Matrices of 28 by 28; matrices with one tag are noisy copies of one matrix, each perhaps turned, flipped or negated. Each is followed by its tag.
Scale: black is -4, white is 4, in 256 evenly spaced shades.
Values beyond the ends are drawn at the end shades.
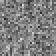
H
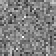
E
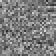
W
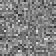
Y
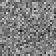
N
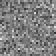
Y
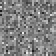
H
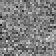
Y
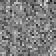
E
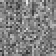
H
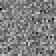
N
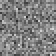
H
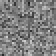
H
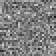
Y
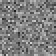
N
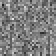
W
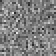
H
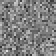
Y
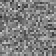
Y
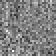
Y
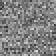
Y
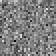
Y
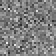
N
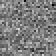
Y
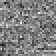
W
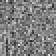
W
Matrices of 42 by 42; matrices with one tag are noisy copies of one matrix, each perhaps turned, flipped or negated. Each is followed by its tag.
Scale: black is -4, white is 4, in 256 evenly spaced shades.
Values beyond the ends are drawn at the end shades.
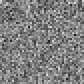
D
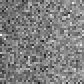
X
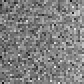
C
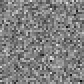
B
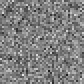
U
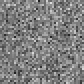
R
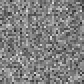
U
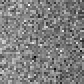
X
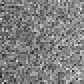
C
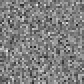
B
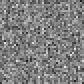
D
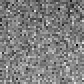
C
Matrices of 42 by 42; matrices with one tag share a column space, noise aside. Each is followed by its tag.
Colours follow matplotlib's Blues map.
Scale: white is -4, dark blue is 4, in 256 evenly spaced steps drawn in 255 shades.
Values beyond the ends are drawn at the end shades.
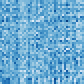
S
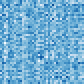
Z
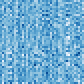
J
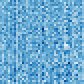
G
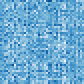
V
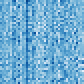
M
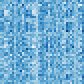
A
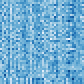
S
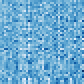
S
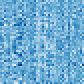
J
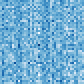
G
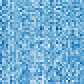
G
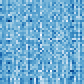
S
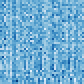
S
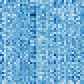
Z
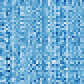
M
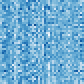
V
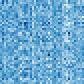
M
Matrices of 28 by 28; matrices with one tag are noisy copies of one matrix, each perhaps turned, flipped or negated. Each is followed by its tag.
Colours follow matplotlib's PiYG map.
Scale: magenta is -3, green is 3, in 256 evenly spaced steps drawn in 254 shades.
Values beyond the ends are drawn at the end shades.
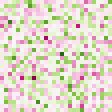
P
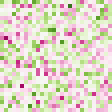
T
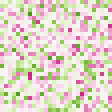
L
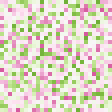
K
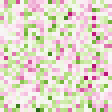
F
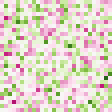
T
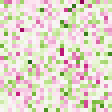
L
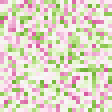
P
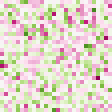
F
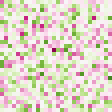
P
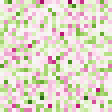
P
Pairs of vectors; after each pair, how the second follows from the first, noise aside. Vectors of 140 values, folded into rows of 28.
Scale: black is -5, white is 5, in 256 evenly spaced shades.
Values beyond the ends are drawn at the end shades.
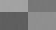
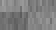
shrunk.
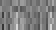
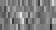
shuffled.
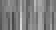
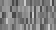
shuffled.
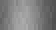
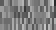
sign-scrambled.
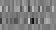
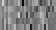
shuffled.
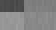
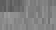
shrunk.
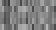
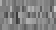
wrapped around, partly zeroed.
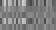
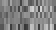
reversed.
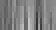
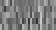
sign-scrambled.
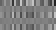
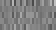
negated, shrunk.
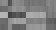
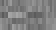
negated, shrunk.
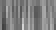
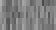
wrapped around, negated, shrunk.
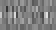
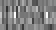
copied.
